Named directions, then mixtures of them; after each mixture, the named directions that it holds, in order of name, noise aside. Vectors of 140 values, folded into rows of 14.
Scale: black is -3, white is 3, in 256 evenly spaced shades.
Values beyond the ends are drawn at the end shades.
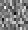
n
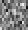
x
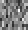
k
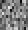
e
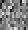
e.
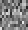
e, k, x.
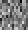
e, k, x.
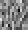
e, k.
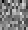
e, x.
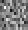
e, n.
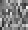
k, x.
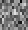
e, n, x.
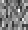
k.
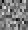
e, n, x.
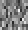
k.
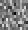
n.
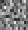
e, n.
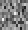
n.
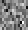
x.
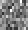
e.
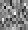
n.
